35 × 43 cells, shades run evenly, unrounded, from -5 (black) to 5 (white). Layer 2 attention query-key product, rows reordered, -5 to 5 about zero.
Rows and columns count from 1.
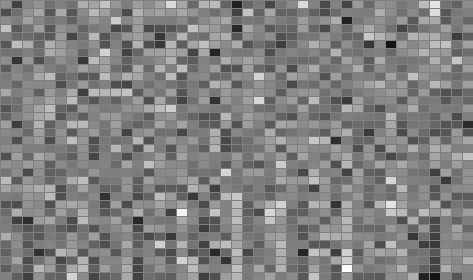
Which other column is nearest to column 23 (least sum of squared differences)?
33
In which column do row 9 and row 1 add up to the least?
22
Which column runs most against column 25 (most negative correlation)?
19
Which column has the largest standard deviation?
40
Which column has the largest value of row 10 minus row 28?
13
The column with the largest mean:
36
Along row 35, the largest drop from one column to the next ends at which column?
39
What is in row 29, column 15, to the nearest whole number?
1
